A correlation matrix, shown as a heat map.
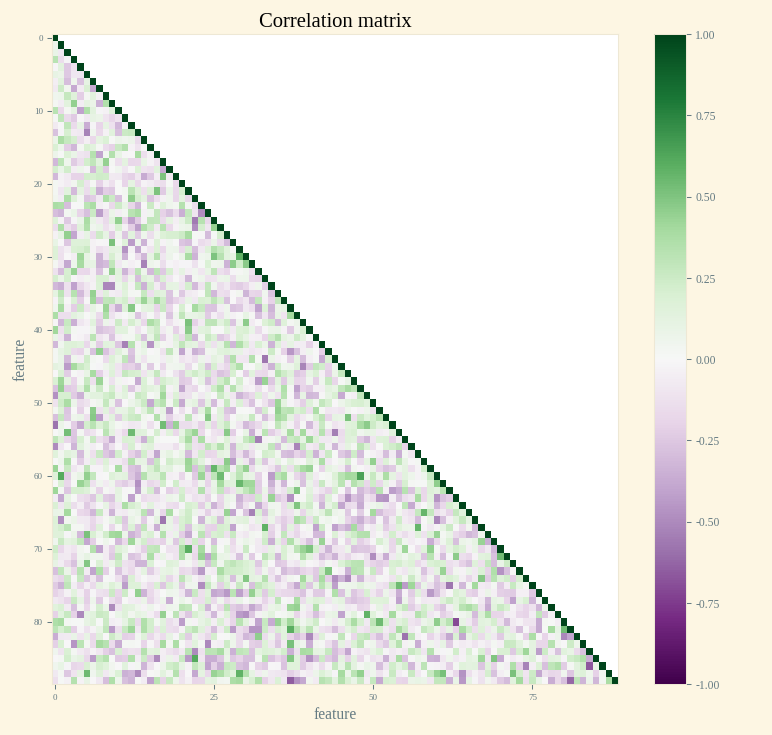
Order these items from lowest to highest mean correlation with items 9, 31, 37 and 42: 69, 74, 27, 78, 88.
78, 27, 88, 74, 69
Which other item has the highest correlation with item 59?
25
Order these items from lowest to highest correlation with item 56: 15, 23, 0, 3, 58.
0, 3, 23, 58, 15
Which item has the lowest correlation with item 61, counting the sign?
13
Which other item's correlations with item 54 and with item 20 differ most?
75
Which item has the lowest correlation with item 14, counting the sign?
31
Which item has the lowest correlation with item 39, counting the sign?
45
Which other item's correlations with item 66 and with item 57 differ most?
67
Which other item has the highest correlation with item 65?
58
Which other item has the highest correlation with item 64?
38
